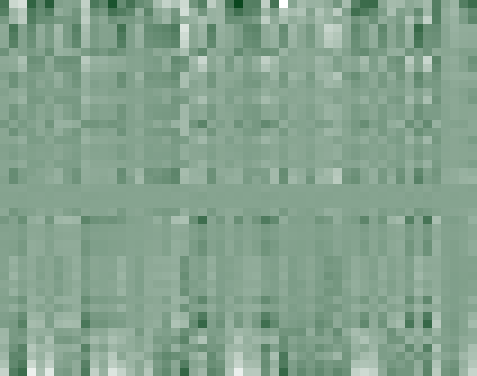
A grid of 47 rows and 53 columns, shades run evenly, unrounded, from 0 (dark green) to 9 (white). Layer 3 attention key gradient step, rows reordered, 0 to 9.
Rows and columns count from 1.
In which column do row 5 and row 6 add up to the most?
21
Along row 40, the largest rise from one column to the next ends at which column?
49
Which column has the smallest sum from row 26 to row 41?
23
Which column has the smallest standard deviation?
50
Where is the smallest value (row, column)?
1, 27
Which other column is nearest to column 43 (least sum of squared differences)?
35
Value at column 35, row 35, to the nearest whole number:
5
